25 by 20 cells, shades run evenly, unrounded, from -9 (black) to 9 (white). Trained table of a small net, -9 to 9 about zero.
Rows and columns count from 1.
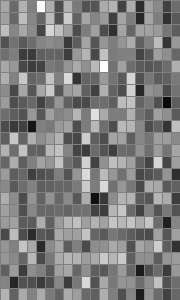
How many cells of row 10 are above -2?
15
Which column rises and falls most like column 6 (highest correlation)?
3
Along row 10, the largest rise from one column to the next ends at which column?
11
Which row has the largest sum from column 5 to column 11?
19
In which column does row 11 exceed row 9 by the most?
20
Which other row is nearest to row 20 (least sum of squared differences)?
23
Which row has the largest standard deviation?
1
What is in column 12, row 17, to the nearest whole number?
-5
